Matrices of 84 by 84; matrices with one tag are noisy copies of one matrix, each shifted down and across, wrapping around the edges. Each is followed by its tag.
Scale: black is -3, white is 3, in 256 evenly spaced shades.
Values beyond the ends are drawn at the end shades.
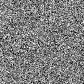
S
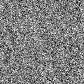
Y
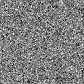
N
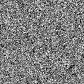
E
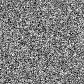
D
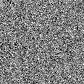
Y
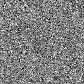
D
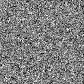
D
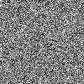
S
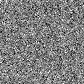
Y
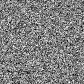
N
